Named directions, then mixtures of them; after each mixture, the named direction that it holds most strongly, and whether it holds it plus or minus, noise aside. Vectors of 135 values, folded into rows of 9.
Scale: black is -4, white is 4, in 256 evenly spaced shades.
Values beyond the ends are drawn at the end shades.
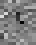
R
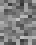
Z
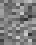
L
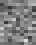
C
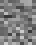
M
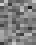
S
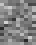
C, minus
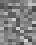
C, plus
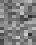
L, plus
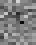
R, plus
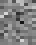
R, plus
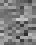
L, minus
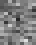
C, plus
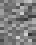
L, plus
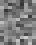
Z, plus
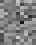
L, plus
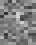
R, minus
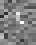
R, minus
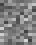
C, plus
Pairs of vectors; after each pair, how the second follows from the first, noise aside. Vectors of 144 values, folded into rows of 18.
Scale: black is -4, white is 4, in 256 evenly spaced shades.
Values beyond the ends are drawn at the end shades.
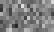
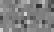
reversed, partly zeroed.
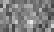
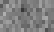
reversed, negated, shrunk.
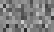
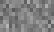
reversed, negated, shrunk.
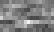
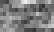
wrapped around.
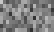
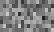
reversed.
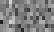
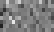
wrapped around, negated, partly zeroed.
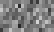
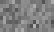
reversed, negated, shrunk.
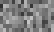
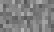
negated, shrunk.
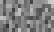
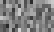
copied.
